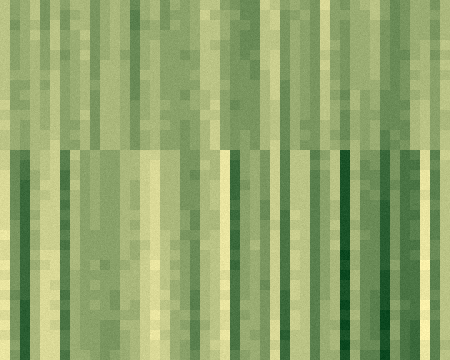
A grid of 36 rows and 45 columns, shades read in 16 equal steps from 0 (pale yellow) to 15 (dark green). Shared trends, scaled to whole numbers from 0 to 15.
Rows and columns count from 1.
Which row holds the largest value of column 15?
3
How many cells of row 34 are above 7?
17
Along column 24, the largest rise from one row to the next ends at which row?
16
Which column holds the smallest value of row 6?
28
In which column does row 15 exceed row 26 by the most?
23
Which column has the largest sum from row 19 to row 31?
35
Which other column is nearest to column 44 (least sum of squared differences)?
32
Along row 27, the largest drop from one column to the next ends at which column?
43
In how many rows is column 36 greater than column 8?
9
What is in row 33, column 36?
6
